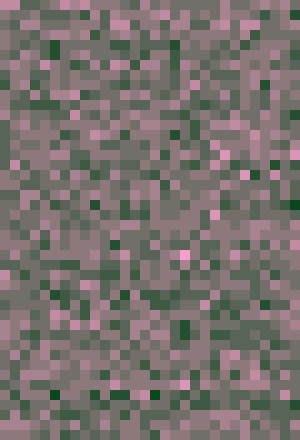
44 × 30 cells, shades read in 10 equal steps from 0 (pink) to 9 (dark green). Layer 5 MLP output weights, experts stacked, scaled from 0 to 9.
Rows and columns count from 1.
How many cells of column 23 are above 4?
22
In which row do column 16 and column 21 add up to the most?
40
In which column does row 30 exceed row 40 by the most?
15
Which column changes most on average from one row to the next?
6
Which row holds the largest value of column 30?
21
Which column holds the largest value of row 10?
9
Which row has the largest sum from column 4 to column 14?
5
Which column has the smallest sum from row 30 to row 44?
14
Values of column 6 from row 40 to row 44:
9 4 6 4 4
